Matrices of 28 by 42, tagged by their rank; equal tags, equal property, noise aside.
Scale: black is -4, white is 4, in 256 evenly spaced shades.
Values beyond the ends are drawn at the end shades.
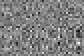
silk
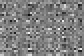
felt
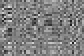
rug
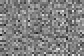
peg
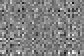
rug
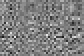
silk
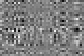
rug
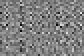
felt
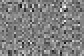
silk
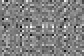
rug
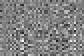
rug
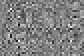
peg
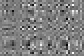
rug
